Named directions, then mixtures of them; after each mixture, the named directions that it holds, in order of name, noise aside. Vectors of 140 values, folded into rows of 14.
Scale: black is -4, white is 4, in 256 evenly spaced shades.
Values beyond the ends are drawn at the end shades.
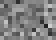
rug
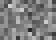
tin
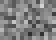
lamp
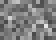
lamp, rug.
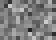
tin.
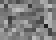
lamp, rug, tin.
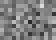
lamp.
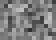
lamp, rug, tin.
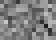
lamp, rug.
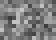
lamp, tin.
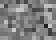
lamp, rug, tin.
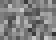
lamp, tin.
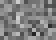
lamp, rug, tin.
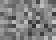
lamp.
